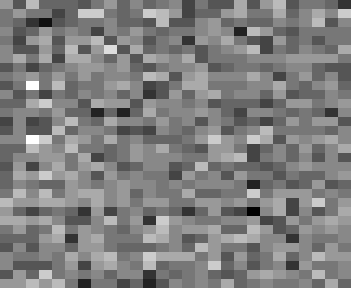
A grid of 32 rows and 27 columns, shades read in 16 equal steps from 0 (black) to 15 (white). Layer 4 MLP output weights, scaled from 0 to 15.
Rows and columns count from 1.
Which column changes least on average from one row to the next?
24
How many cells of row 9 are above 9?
4
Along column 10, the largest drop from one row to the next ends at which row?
13
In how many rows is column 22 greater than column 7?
14
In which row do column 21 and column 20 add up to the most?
16
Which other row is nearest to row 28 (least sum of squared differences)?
19
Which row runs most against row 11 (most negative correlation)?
7
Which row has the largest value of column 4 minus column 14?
20
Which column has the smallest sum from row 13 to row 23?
1
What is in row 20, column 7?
8
